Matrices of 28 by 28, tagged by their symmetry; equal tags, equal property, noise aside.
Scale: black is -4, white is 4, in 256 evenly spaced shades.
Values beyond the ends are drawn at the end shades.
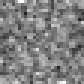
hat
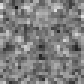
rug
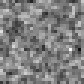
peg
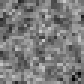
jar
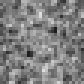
hat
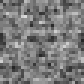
rug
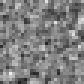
peg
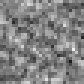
hat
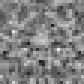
rug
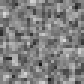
peg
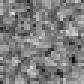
jar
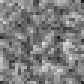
jar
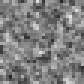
peg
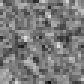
hat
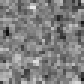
peg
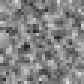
hat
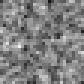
hat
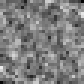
hat
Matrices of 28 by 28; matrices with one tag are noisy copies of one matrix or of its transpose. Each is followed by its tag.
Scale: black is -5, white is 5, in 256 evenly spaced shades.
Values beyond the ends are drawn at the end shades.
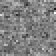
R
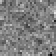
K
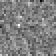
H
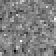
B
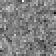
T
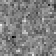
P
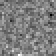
B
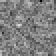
H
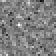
H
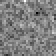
P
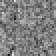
R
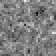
P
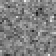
P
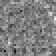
B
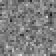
B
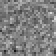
B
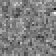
R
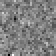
R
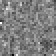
T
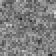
K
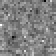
P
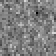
P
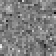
T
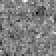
P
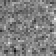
B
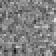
B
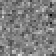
B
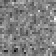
B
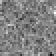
K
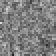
T
